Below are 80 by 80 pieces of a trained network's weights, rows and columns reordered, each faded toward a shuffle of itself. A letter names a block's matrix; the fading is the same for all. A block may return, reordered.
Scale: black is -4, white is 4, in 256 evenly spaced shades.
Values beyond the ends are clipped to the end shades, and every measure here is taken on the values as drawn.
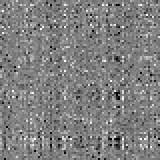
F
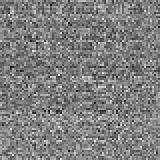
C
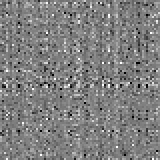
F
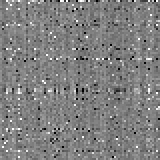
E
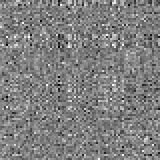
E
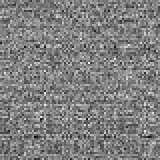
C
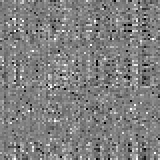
F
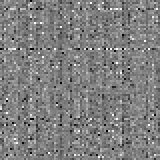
F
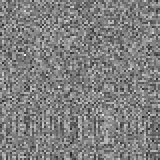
E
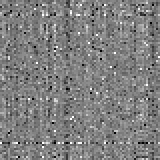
F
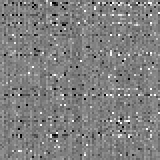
E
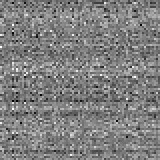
C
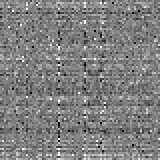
C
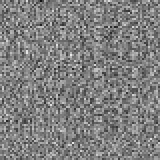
E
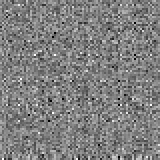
F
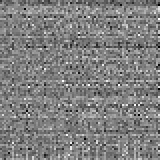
C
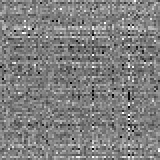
C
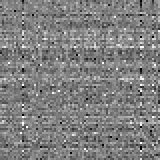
C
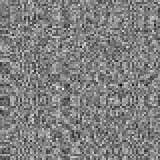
E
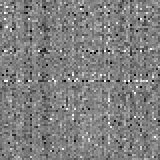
F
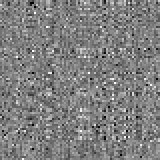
E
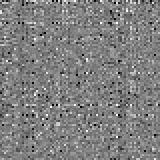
F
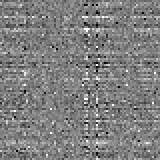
C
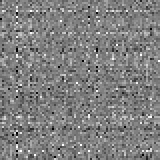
C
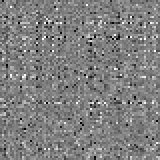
F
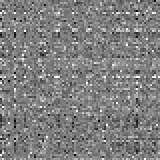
C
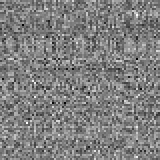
C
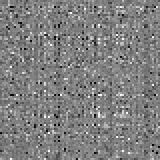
F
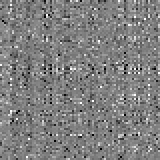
F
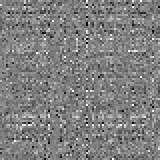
C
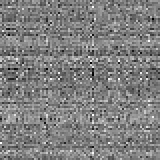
C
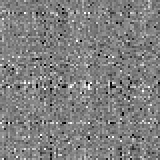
F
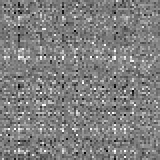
C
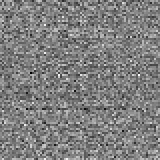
C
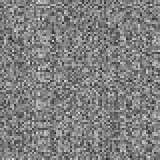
E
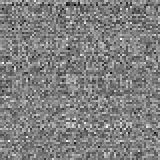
C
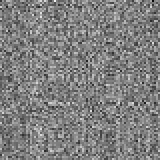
E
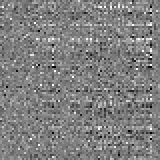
C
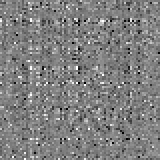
F
